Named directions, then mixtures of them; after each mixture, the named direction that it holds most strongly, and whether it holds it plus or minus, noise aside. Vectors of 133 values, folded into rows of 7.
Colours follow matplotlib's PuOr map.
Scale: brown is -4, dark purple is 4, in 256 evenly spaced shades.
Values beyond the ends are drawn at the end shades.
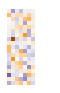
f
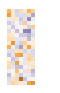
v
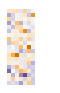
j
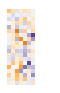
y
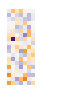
f, minus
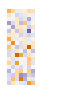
v, plus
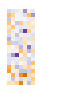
j, minus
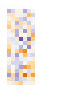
y, minus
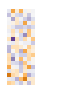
f, minus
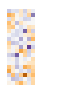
j, minus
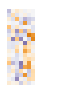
y, minus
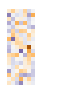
j, plus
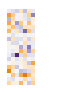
j, minus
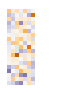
j, plus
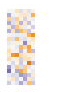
j, plus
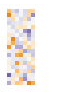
v, plus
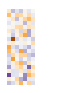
f, plus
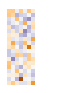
v, plus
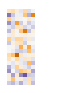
j, plus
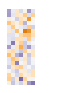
v, minus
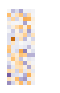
f, plus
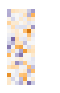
v, minus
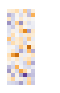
j, plus
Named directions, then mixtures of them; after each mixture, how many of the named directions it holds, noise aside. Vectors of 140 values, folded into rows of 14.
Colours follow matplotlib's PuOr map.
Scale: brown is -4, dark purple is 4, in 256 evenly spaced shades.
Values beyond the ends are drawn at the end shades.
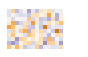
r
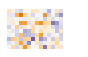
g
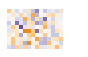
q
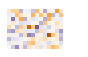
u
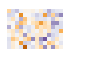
three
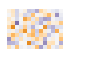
two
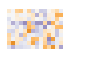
four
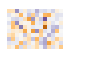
three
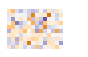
three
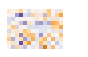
one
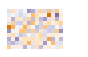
two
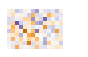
two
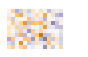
two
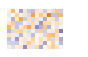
two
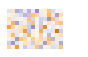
one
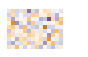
one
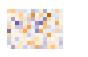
three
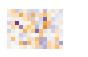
four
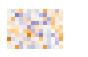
two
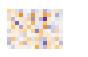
four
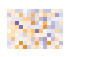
three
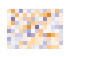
three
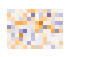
four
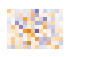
one
